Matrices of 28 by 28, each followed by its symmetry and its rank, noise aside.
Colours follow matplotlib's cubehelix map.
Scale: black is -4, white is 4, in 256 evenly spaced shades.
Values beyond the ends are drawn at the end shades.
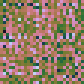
symmetric, rank five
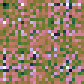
symmetric, rank five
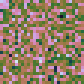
no symmetry, rank seven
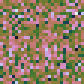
no symmetry, rank seven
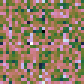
antisymmetric, rank six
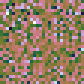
no symmetry, rank five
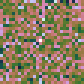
symmetric, rank six
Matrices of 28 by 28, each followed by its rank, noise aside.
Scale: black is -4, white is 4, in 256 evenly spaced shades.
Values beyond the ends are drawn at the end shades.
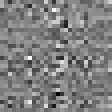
four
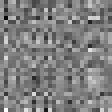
two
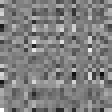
two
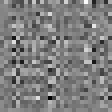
three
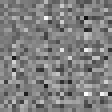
four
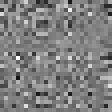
four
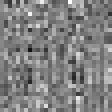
four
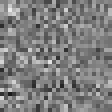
six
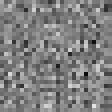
six
